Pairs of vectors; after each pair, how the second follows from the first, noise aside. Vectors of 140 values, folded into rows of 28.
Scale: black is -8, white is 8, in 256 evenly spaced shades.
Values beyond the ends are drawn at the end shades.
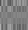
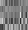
wrapped around, scaled up.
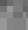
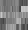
wrapped around, negated, scaled up.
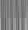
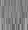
sign-scrambled.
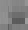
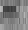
reversed, scaled up.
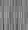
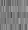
shuffled.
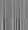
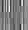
wrapped around, negated, scaled up.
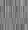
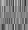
wrapped around, scaled up.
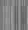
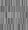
shuffled.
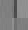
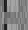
wrapped around, scaled up.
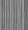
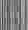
wrapped around, negated, scaled up.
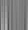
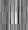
wrapped around, scaled up.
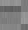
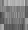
wrapped around, negated, scaled up.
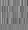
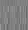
reversed, negated, shrunk.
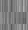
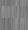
reversed, negated, shrunk.
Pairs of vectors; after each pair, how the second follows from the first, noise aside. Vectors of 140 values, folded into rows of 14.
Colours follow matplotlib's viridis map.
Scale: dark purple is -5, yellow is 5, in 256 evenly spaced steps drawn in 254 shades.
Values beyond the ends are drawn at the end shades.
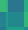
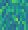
shuffled.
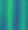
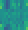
wrapped around, partly zeroed.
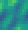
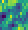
scaled up.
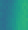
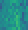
wrapped around, partly zeroed.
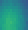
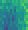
negated.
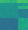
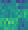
negated.
